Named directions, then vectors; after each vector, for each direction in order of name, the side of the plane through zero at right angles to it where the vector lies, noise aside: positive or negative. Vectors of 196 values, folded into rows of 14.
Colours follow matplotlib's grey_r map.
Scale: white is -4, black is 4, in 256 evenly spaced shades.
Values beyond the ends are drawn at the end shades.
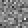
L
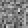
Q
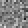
negative, negative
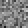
positive, positive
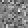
negative, positive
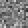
negative, negative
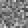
negative, negative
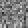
negative, negative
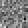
negative, negative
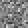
negative, positive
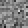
positive, positive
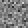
positive, negative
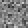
positive, negative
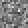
negative, positive
